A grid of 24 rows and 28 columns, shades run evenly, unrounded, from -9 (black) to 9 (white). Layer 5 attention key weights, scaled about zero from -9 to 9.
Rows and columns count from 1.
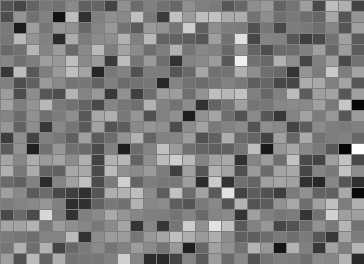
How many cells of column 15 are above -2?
20
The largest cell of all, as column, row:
28, 14
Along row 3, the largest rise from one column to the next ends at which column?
3
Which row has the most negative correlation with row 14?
24
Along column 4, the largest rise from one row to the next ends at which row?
10
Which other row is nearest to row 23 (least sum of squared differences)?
11
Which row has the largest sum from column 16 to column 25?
9
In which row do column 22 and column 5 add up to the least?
23
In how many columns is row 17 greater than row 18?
15
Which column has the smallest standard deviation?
12
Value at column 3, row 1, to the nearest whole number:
-2
